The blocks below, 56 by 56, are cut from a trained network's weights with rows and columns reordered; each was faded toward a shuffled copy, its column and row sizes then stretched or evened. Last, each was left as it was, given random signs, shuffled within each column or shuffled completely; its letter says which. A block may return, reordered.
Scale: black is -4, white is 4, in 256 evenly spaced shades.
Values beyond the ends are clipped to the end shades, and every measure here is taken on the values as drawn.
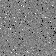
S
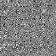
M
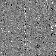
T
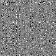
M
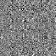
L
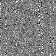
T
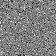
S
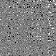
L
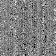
T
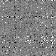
M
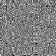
L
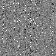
T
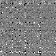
L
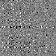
L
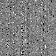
T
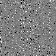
T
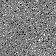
S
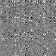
L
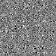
M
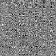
L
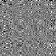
L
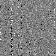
T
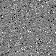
S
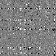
L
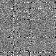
M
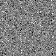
T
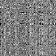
L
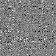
L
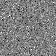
S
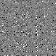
L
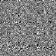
L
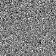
M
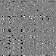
L
